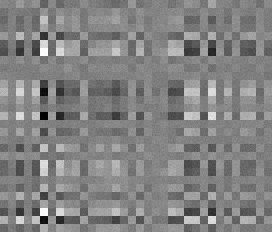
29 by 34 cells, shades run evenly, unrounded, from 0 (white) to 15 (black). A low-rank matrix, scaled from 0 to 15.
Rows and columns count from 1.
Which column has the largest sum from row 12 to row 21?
6
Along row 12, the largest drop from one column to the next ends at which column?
7
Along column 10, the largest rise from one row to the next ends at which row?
28
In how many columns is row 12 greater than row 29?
18
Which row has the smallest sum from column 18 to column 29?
12
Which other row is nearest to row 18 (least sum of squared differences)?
16
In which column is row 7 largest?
27
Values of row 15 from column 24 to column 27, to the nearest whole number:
3 4 10 2
